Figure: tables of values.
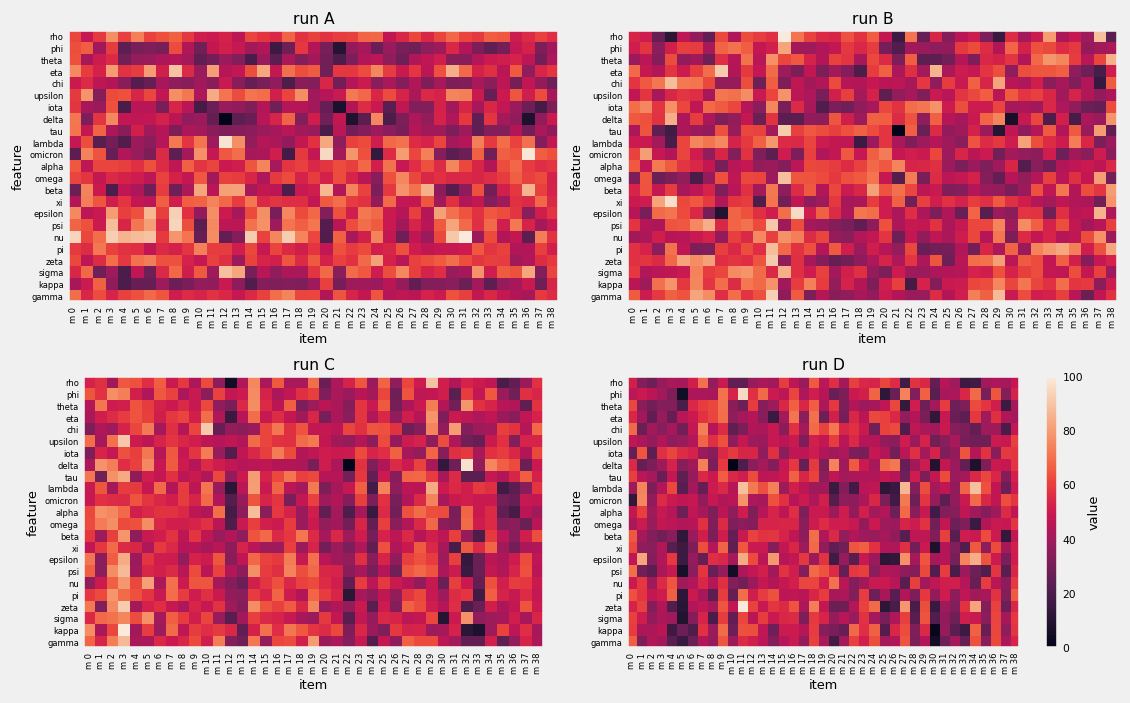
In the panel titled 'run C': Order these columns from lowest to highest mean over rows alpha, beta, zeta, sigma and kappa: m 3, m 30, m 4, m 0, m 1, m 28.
m 30, m 4, m 1, m 28, m 0, m 3
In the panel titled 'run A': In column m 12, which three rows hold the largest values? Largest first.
lambda, sigma, beta
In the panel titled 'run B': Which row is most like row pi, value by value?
theta
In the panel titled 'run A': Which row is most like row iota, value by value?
theta
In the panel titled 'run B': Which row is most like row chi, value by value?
xi
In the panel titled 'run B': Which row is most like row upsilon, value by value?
phi
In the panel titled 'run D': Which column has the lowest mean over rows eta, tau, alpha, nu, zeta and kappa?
m 30
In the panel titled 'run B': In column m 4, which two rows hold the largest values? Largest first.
zeta, chi
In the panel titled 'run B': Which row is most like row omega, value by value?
tau
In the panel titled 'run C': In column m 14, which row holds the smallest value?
chi
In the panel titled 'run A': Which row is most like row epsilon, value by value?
eta
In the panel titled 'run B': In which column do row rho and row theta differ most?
m 38
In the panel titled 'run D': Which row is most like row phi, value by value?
zeta
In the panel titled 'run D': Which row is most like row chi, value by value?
rho
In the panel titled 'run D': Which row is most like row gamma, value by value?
xi
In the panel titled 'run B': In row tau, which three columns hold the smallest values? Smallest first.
m 21, m 29, m 3
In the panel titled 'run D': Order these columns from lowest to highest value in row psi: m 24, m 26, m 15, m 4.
m 24, m 26, m 4, m 15
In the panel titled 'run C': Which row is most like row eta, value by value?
omicron
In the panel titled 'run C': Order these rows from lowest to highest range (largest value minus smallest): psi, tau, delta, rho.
tau, psi, rho, delta
